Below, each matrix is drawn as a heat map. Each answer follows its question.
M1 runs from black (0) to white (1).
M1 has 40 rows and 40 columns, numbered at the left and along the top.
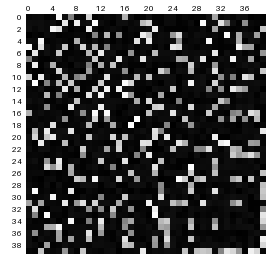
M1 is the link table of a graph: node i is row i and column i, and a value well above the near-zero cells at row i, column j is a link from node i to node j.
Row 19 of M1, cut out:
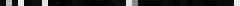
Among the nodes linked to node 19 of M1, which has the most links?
node 39
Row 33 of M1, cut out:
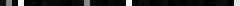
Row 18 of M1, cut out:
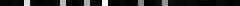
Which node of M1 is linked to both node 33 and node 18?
node 14
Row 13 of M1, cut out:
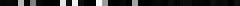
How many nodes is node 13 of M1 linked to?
7
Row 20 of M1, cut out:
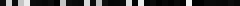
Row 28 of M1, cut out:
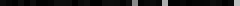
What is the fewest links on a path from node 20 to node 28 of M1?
4
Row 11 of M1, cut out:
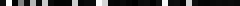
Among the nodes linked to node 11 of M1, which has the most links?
node 31
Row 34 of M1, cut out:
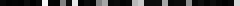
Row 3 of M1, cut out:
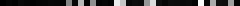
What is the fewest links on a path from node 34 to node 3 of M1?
3
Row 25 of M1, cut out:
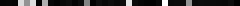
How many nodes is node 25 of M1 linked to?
8
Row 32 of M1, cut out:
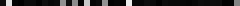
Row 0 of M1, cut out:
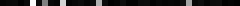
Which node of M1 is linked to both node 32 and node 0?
node 10
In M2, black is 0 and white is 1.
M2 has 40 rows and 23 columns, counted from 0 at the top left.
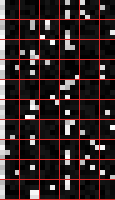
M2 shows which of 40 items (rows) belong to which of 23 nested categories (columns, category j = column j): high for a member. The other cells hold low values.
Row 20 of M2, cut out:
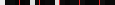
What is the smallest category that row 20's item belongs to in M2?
11
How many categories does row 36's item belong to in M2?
2
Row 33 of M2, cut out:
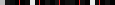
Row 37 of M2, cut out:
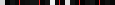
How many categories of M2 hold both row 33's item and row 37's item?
1
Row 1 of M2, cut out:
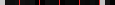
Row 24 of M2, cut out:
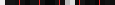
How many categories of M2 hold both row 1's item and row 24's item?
1
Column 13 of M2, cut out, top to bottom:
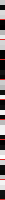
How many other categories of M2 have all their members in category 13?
9
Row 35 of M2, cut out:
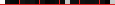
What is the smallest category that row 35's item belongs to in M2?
22
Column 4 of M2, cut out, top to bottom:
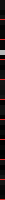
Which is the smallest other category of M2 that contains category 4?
6
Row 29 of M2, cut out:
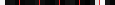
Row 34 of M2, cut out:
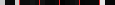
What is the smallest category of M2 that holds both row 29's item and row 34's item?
20
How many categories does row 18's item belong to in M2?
1
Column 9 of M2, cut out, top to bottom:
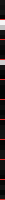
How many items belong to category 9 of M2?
3
